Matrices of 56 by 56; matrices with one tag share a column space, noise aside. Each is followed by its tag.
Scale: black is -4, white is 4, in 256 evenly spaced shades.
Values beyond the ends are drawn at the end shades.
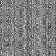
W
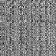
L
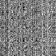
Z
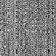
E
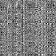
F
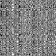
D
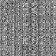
L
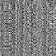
F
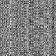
W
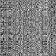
D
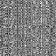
W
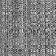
E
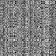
W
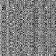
F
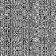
Z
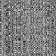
D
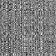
D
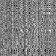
E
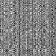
E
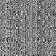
Z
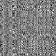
D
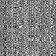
W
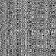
E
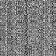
L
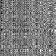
E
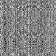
D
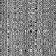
E
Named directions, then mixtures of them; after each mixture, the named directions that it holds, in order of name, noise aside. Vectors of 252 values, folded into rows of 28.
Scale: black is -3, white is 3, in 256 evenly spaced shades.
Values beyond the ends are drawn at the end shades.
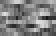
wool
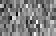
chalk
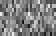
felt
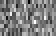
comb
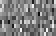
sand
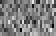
felt, sand.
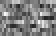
felt, wool.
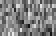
comb, felt.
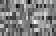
comb, wool.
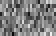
felt.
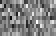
chalk, wool.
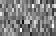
felt, sand.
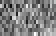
chalk, felt.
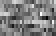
sand, wool.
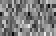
felt.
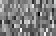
sand.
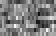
sand, wool.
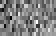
chalk, comb.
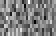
comb.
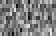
comb, felt.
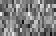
felt.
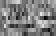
comb, wool.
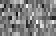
chalk, wool.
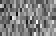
chalk.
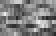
wool.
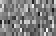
sand.
